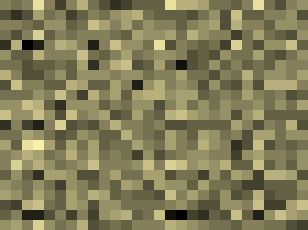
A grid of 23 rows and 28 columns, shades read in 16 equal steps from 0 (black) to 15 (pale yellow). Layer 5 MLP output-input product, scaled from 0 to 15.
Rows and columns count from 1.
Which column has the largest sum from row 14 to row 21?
4
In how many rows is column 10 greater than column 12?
7
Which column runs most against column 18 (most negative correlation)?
12
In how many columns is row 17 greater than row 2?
18
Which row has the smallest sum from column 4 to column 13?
22
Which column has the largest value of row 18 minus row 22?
17
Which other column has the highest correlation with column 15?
11
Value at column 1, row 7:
7
